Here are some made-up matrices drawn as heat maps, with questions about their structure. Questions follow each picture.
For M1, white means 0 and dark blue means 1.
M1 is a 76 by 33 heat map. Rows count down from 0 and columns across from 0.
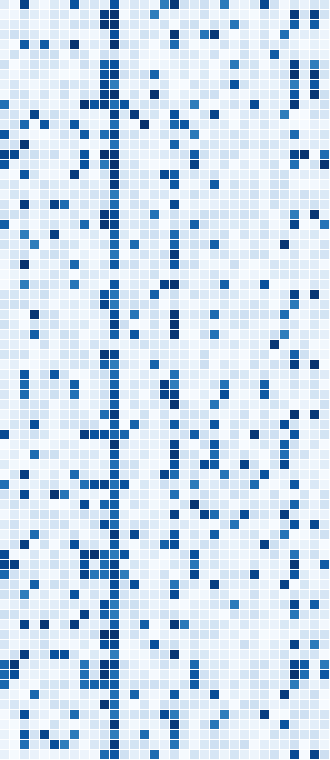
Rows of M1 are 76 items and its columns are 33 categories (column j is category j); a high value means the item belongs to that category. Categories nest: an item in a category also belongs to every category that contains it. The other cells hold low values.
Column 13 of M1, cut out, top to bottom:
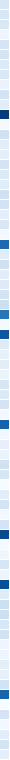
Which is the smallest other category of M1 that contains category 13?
3
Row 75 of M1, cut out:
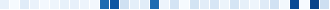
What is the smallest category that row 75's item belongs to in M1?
15
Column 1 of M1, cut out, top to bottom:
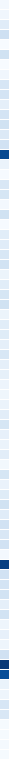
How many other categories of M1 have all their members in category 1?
1
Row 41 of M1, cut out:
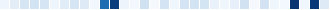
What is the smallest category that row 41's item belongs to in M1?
31
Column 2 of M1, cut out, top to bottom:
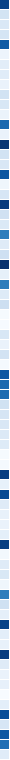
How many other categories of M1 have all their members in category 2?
9
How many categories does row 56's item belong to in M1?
8
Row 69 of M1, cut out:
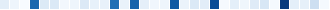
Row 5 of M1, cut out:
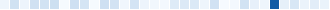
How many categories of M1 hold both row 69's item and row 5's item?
0
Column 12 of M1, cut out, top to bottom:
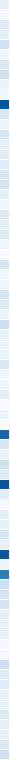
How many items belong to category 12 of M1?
5
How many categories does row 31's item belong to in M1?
6
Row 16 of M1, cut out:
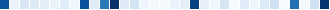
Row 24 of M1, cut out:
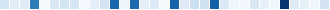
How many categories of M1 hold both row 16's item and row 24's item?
1
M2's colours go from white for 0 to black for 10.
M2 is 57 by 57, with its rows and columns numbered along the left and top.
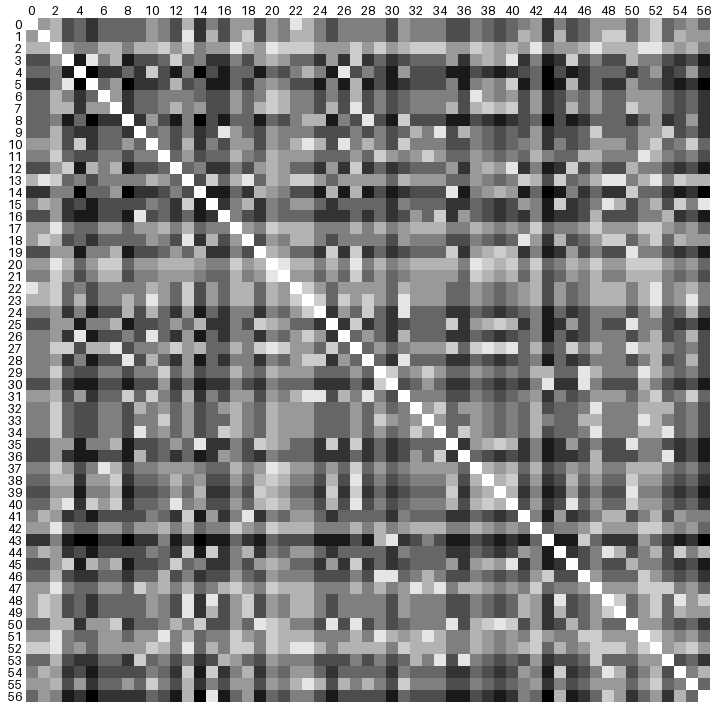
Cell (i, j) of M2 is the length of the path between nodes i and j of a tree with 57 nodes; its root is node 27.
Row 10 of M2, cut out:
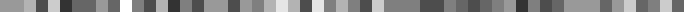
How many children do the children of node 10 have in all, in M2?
1
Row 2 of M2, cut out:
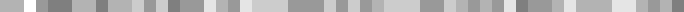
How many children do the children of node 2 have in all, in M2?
8
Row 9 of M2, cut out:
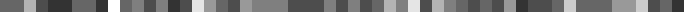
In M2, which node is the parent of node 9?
34
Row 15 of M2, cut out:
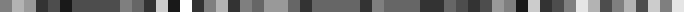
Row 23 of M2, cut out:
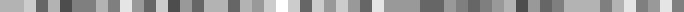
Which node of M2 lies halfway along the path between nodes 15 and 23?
13
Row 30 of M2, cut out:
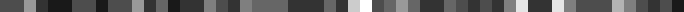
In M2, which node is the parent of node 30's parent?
29
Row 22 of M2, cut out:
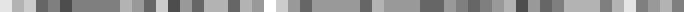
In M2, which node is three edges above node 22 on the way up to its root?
20
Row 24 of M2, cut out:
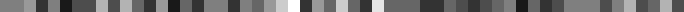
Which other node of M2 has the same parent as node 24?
28
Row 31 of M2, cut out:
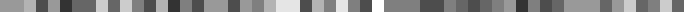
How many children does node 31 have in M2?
2
